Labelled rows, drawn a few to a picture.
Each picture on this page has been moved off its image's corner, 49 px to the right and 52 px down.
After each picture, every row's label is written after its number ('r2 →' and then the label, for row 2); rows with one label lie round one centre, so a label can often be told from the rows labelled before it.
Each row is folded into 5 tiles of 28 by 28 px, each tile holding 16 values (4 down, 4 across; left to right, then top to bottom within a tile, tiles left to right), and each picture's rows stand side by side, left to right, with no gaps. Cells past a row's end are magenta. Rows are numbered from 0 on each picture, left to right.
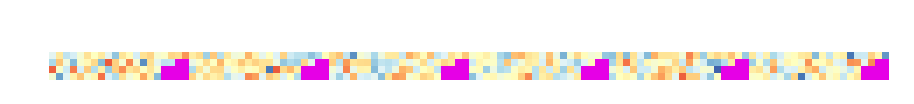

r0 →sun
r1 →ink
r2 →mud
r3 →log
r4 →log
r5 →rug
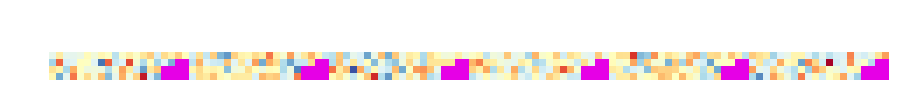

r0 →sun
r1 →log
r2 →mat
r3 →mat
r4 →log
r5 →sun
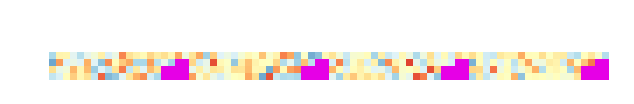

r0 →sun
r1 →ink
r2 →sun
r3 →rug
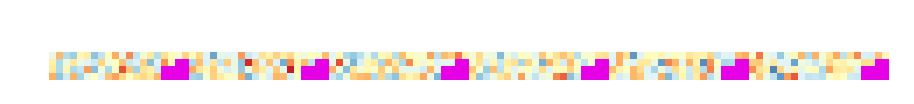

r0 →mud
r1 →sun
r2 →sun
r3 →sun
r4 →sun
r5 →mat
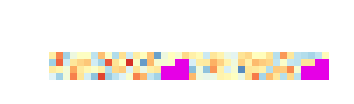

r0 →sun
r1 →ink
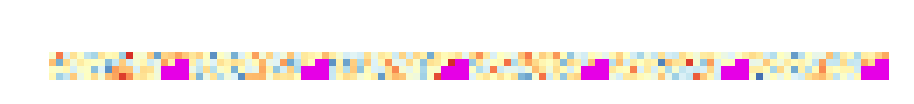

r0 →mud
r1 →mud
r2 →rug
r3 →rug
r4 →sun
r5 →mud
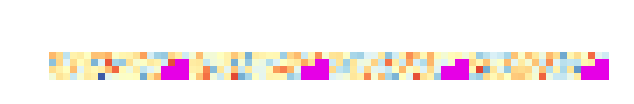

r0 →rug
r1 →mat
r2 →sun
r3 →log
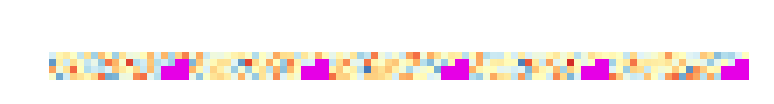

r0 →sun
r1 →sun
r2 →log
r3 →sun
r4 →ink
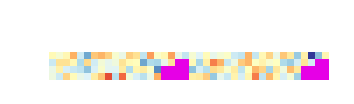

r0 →log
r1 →ink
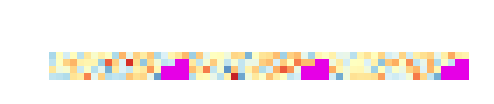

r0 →sun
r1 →mat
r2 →sun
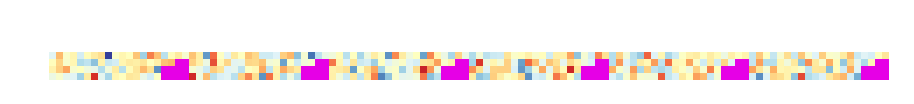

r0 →mat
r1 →ink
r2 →mat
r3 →sun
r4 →sun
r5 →sun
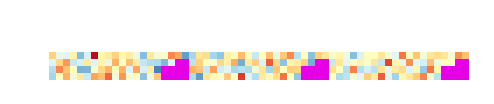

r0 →log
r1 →sun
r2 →sun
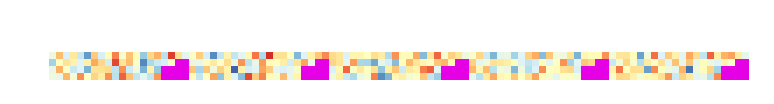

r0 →log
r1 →mud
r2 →mat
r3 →mud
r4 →log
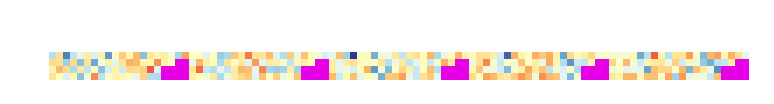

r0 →mat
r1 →log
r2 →mud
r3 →log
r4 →log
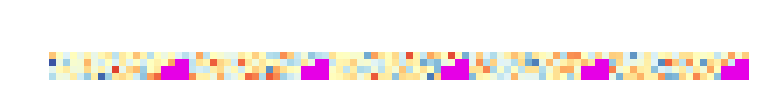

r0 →rug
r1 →ink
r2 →log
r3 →mat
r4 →sun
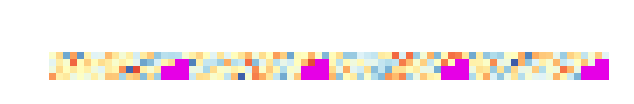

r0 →ink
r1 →rug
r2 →mud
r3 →mat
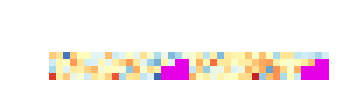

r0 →ink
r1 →ink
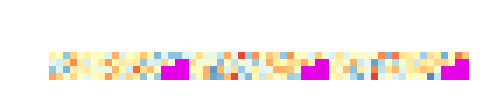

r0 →ink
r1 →mat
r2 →mat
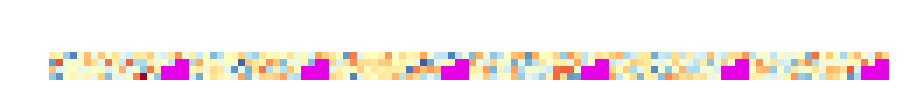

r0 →sun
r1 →sun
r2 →ink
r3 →mat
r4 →mud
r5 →mat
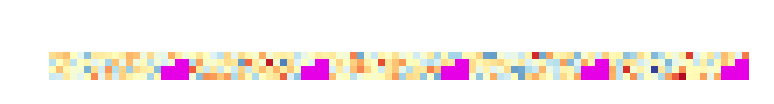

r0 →log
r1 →sun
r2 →ink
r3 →mud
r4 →mud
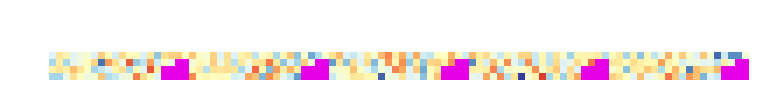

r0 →sun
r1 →ink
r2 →rug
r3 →rug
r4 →ink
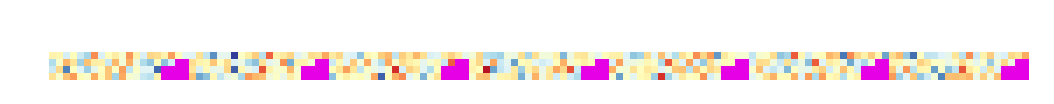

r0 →log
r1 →mud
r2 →rug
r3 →mat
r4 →sun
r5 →log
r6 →mud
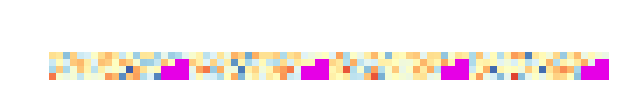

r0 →ink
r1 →mat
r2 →mat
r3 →mat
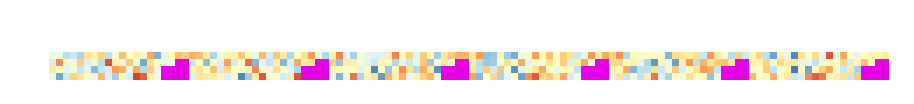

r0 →sun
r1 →rug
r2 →mud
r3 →mud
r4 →mat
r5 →mud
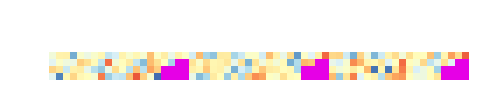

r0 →sun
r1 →mud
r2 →mud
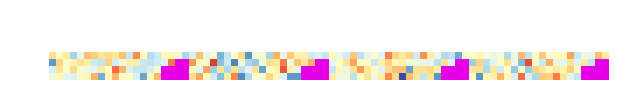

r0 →rug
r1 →mat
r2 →ink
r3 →sun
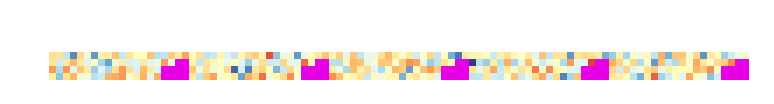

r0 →mud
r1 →mud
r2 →ink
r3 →rug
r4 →mat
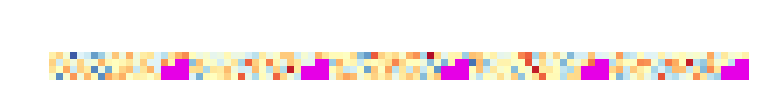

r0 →mud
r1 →sun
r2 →log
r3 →rug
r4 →sun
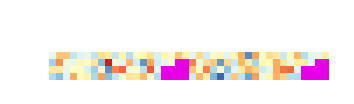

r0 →sun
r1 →mat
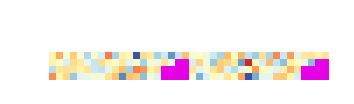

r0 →ink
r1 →sun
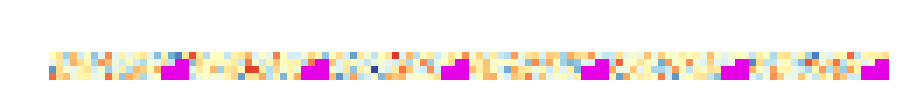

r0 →ink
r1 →rug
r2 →mud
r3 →log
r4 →sun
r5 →sun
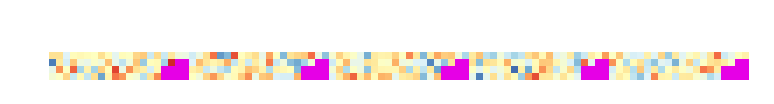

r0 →rug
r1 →log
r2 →log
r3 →mud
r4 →mat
